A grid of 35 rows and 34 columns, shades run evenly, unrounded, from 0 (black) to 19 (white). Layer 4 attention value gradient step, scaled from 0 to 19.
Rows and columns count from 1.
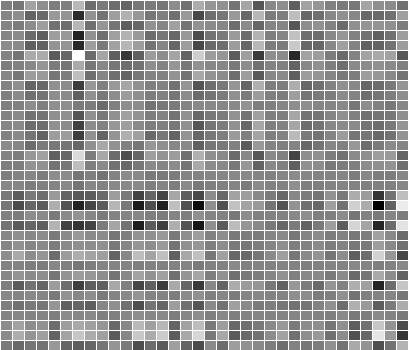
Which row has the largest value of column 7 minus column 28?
6
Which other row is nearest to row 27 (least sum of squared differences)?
19
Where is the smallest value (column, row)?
32, 21
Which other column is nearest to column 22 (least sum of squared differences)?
25
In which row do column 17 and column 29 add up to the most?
34
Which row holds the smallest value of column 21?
15
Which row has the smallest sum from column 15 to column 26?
23
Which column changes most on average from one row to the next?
7
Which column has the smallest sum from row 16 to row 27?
12
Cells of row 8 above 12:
2
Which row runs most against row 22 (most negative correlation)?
27
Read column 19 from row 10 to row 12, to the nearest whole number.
9 10 9
